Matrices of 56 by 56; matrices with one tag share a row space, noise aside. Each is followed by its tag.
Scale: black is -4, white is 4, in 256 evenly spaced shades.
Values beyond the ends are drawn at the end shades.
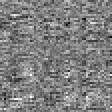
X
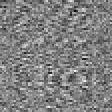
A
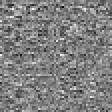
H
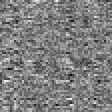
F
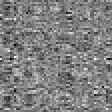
F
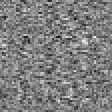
A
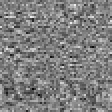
H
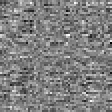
X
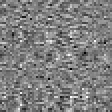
A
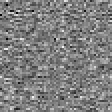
H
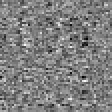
A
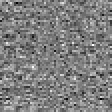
H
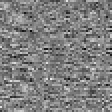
X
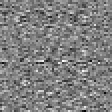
A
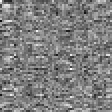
F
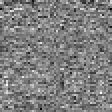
H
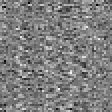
A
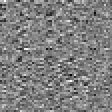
A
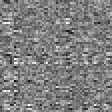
F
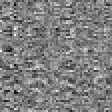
F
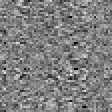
A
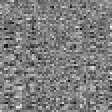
H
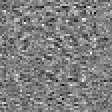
A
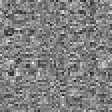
H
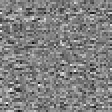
H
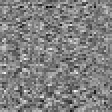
A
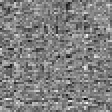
F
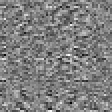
A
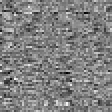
F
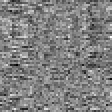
X
